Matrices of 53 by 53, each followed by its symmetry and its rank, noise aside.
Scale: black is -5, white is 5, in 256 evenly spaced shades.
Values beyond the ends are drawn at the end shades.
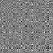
symmetric, rank five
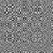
symmetric, rank three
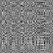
no symmetry, rank four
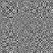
symmetric, rank four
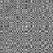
symmetric, rank four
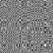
symmetric, rank three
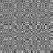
no symmetry, rank three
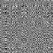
no symmetry, rank four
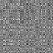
no symmetry, rank five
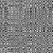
no symmetry, rank three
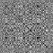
symmetric, rank three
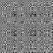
symmetric, rank three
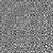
symmetric, rank five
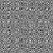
antisymmetric, rank four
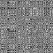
no symmetry, rank five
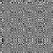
no symmetry, rank four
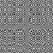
symmetric, rank three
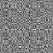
antisymmetric, rank four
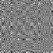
no symmetry, rank three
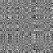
no symmetry, rank three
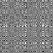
no symmetry, rank three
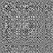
symmetric, rank five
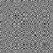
symmetric, rank four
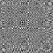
symmetric, rank four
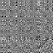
symmetric, rank five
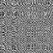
no symmetry, rank four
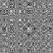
symmetric, rank five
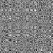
no symmetry, rank five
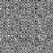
antisymmetric, rank four
